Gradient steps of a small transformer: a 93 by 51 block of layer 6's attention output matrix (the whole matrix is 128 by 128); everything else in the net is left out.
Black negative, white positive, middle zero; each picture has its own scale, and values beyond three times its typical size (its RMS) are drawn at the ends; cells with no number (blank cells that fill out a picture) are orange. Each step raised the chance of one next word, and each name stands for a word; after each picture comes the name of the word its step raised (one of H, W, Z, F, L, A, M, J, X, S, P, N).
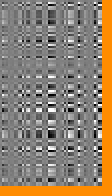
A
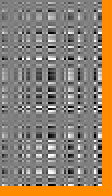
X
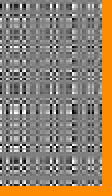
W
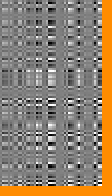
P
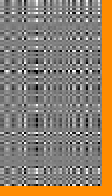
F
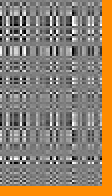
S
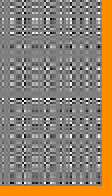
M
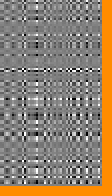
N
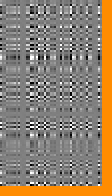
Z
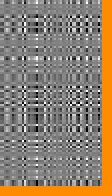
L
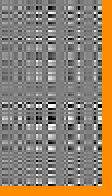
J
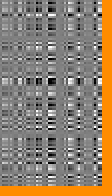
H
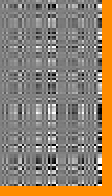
W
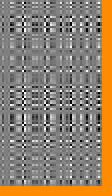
L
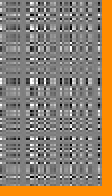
H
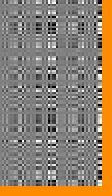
L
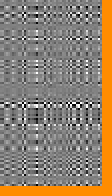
J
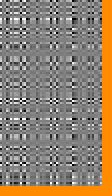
M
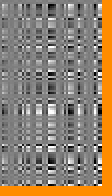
W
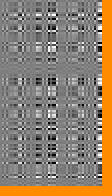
H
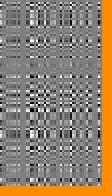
A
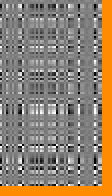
W
